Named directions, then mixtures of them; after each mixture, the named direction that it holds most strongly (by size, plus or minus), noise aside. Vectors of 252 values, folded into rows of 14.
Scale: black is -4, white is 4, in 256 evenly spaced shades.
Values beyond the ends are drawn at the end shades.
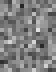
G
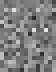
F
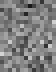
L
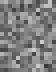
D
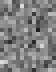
G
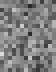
L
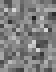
F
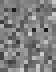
F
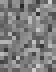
D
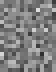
F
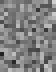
F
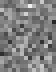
L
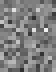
F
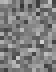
D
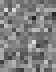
F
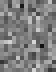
G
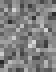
F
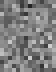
L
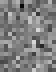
D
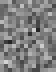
G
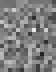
F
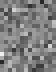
L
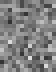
L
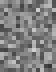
D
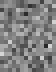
L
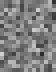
F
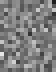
F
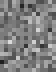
G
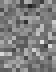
L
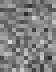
L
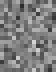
D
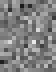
G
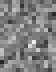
G
